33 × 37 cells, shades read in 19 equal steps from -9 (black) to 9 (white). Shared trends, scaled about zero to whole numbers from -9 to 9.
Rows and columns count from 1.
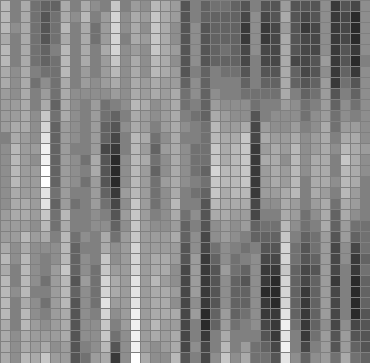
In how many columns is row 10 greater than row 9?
17
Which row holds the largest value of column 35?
15
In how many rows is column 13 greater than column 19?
26
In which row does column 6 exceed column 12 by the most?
33
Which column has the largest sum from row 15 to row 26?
14
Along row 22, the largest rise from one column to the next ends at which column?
29
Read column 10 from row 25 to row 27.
-1 -1 -1
